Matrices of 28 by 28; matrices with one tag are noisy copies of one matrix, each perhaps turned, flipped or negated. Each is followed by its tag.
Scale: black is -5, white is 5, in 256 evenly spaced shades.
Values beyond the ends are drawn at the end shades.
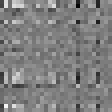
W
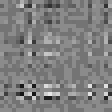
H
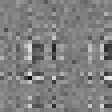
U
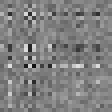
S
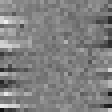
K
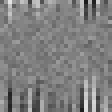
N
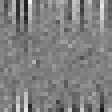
N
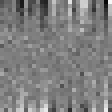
K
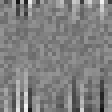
N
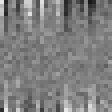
K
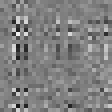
H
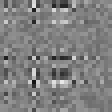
U
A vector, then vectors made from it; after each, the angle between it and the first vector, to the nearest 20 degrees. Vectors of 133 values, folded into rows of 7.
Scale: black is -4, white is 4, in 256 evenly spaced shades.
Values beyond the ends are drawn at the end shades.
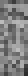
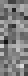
40 degrees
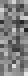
140 degrees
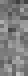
60 degrees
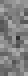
100 degrees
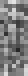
160 degrees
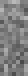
140 degrees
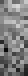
60 degrees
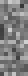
100 degrees
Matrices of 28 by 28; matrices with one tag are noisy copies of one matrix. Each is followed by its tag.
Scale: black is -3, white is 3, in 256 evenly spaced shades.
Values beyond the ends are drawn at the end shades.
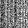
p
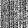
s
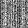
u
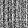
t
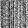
s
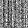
t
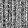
t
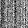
p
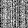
u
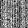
u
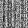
t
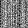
u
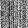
s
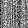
u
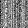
u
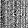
p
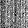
p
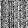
s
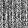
t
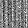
t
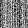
u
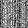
u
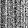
p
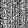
u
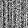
t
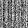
t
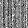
t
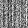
t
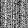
u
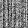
t
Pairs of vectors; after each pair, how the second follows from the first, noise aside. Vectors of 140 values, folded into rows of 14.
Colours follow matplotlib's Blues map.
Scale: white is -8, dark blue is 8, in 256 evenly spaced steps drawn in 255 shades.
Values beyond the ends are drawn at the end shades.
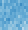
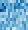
wrapped around, negated, scaled up.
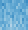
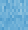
wrapped around, shrunk.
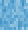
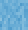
wrapped around, shrunk.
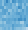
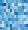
wrapped around, negated, scaled up.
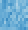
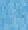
wrapped around, shrunk.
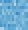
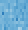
wrapped around, negated, partly zeroed.
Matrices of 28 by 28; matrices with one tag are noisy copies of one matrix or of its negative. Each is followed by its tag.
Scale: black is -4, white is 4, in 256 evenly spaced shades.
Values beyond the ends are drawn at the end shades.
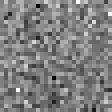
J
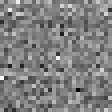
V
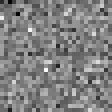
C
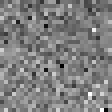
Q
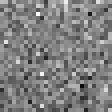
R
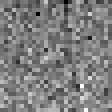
R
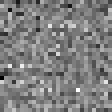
V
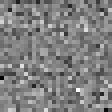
V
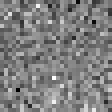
J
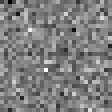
C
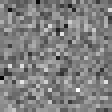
V
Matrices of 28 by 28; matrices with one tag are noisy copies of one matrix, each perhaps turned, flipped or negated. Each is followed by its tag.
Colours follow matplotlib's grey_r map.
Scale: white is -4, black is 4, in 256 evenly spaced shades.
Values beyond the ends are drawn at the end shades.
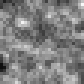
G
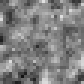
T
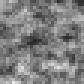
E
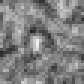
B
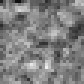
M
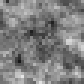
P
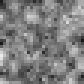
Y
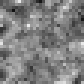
T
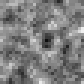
B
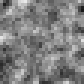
T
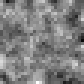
T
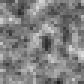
B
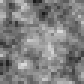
P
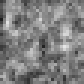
M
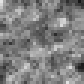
G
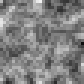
T
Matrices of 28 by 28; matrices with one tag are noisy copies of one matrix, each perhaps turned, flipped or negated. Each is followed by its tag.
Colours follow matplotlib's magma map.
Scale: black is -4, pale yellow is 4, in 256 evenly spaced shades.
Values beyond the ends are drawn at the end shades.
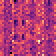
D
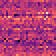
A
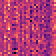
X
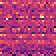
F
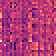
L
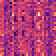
D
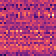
X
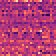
L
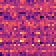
D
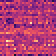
L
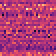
X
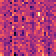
D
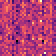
D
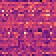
L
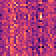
A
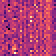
X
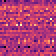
X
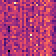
X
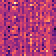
X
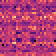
D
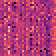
X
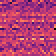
F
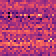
A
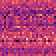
A
